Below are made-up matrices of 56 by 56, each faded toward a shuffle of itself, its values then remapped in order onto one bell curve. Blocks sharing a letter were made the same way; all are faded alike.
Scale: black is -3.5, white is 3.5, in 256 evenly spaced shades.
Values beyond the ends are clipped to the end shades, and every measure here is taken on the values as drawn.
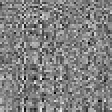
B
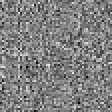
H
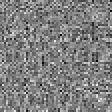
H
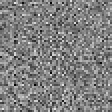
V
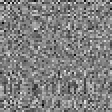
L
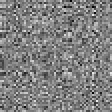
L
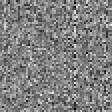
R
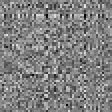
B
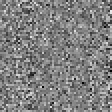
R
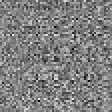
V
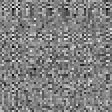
B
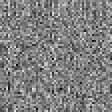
H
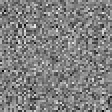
V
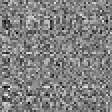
L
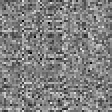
V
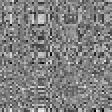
B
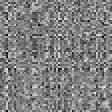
B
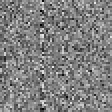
R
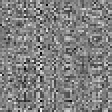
B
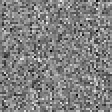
R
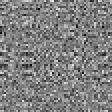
H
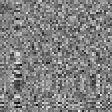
V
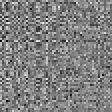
B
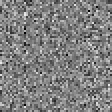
R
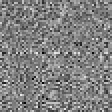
V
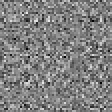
L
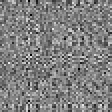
V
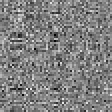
H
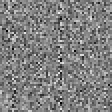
R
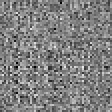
V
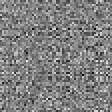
L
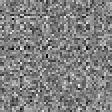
V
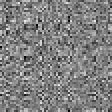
L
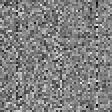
R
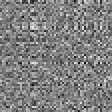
B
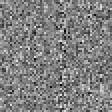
R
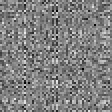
B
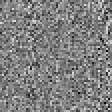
R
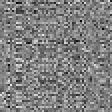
B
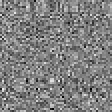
H
